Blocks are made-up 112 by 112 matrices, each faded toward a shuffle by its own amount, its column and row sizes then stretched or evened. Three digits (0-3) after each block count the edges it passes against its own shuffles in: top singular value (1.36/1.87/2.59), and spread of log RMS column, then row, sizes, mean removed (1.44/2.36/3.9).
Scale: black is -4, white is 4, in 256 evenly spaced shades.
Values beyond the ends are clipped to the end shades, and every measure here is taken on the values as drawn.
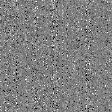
0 2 0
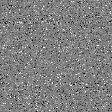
1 0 1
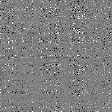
1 2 2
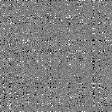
2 2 2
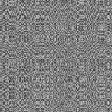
3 2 1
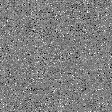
1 0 1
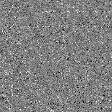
0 1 1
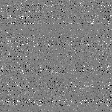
1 1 2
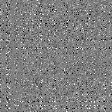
0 2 2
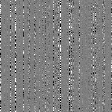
2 3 0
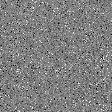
0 1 0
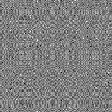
3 0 0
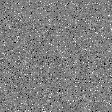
1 1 1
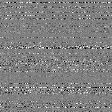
1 0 3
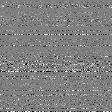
2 0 3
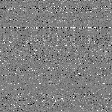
2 0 2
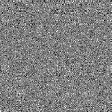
2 1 1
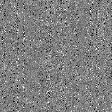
1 2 0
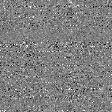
1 1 2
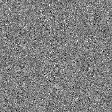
1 1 0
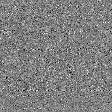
1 0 1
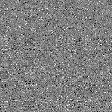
2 0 1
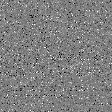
0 0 1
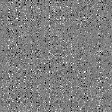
2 2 1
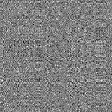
3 1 1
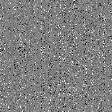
0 2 0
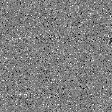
0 1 1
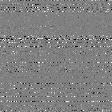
2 0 3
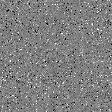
0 1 1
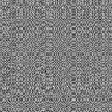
3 1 2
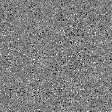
1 1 1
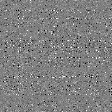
1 1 2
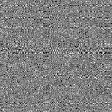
3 0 2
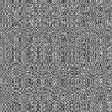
3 2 0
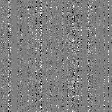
1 3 1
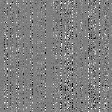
2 3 1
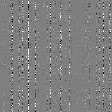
2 3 1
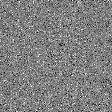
1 0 1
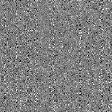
2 2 1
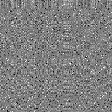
3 0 0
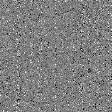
1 2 0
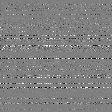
2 0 3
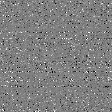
0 1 2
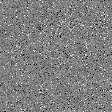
0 1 1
